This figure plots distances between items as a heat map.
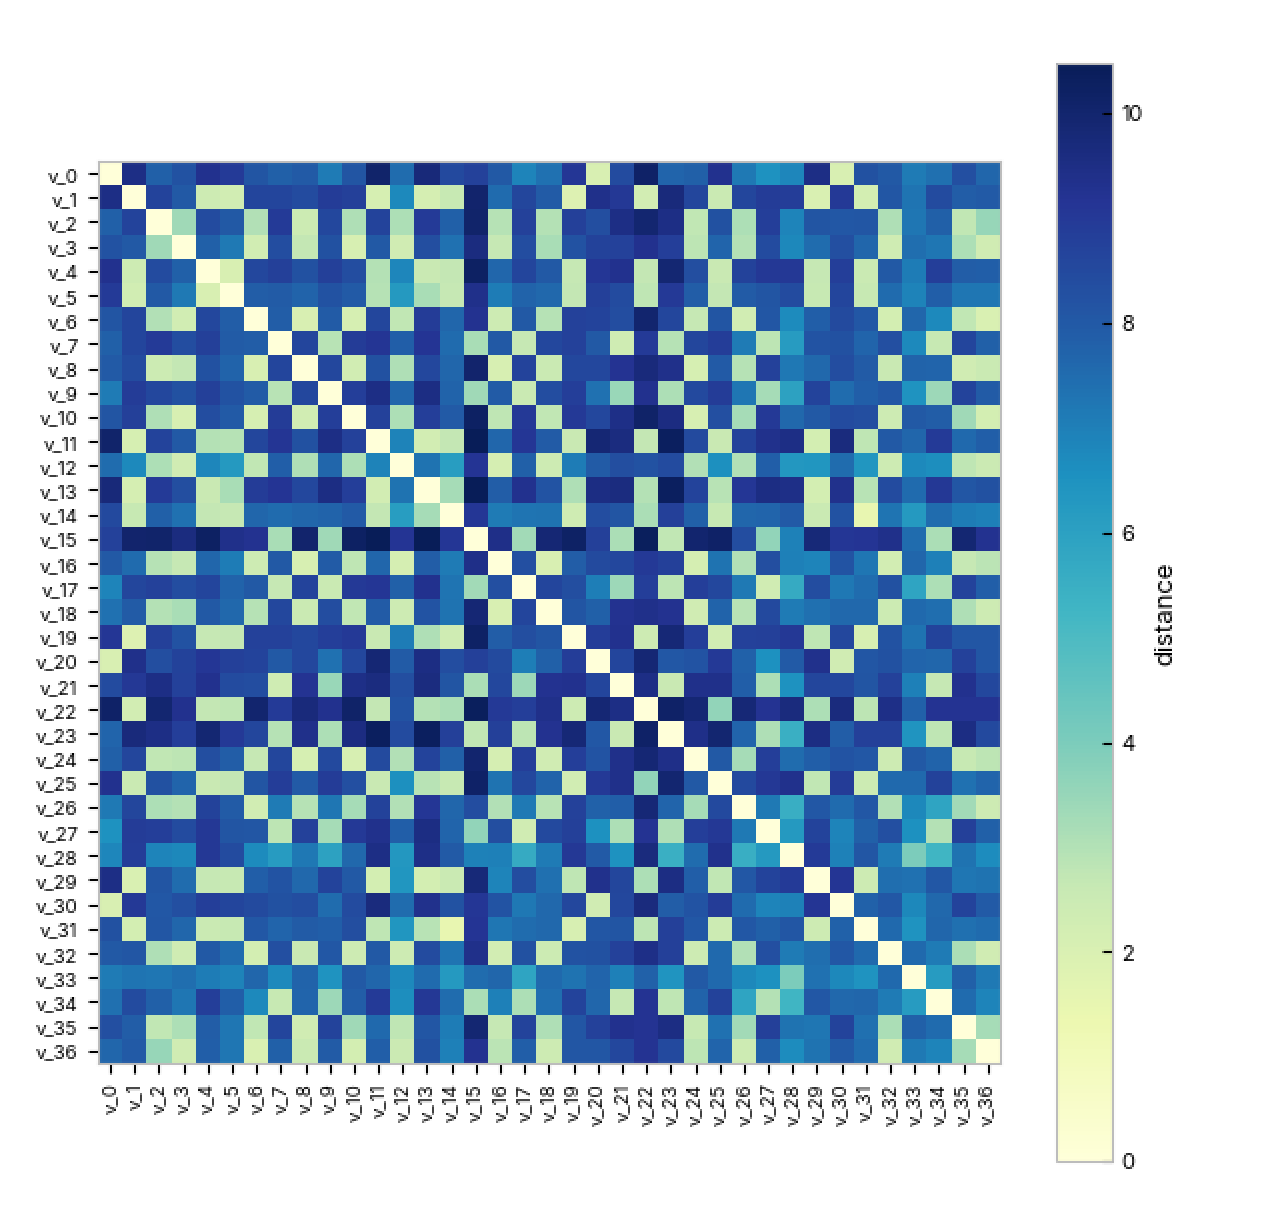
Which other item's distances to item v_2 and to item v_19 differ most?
v_22
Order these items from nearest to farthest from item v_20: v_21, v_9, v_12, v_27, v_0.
v_0, v_27, v_9, v_12, v_21
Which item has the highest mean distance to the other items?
v_15
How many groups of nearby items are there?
5
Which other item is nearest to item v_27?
v_17
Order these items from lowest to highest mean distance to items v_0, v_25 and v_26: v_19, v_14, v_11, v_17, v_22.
v_14, v_19, v_11, v_17, v_22
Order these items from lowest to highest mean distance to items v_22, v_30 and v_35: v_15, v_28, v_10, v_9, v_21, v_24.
v_24, v_10, v_28, v_9, v_21, v_15
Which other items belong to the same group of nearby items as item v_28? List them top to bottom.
v_33
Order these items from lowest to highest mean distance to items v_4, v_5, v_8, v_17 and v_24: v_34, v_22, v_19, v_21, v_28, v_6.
v_6, v_19, v_22, v_34, v_28, v_21
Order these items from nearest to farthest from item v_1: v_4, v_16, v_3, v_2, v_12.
v_4, v_12, v_16, v_3, v_2
